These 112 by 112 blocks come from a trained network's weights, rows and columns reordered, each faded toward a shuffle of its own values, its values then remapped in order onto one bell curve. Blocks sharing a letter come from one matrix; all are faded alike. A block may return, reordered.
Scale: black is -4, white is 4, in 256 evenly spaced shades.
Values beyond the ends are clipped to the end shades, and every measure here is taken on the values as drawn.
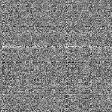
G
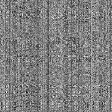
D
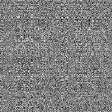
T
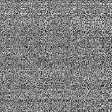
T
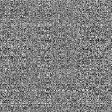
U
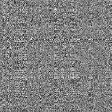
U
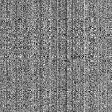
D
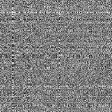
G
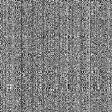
D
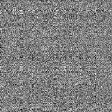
U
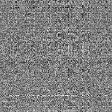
G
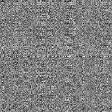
U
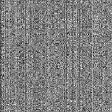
D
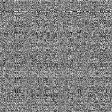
T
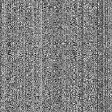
D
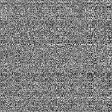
T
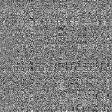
U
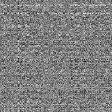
G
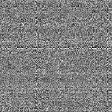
G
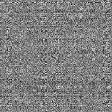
T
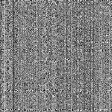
D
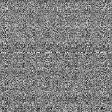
T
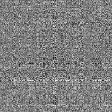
G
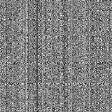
D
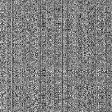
D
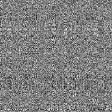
U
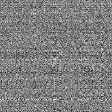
T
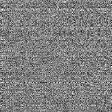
T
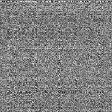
T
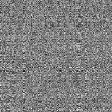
U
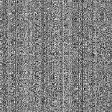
D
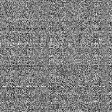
T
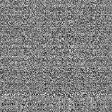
T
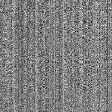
D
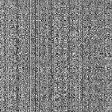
D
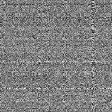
G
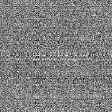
T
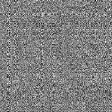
U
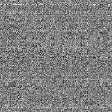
G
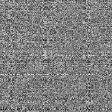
G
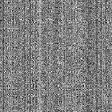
D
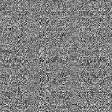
U
